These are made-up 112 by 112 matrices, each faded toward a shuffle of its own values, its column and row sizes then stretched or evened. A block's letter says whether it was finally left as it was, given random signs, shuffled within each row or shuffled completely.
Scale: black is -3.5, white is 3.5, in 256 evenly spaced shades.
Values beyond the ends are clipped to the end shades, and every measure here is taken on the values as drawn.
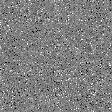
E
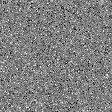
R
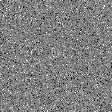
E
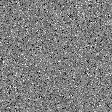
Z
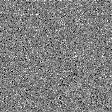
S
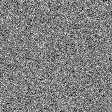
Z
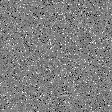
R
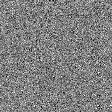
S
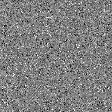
E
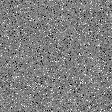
Z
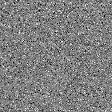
R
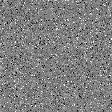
S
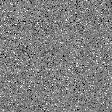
E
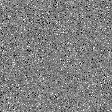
S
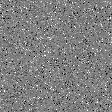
Z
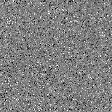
E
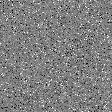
Z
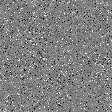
S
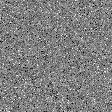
Z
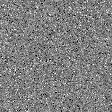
Z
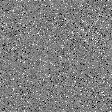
S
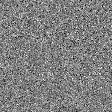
R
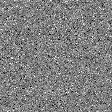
R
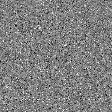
S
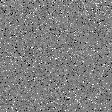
R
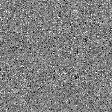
E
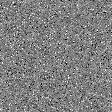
Z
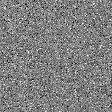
E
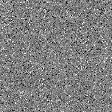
E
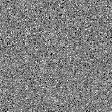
E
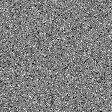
Z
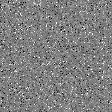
S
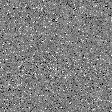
R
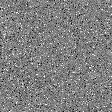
Z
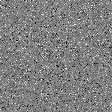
Z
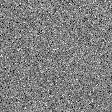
Z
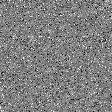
R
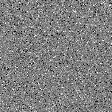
R
